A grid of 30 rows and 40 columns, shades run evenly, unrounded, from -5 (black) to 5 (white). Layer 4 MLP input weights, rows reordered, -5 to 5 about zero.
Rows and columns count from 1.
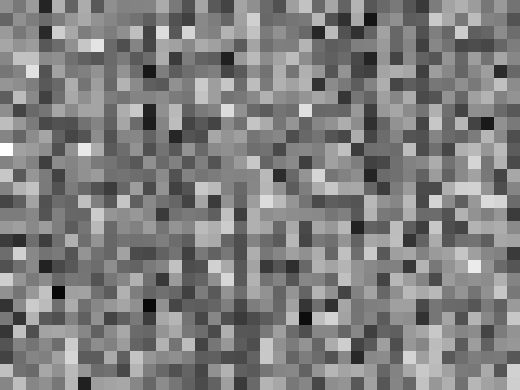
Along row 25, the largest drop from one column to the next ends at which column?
24
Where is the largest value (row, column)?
12, 1
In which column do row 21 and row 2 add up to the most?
37
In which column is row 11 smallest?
14
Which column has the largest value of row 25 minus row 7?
25
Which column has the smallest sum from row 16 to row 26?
19
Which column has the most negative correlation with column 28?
15
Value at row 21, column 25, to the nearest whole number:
2
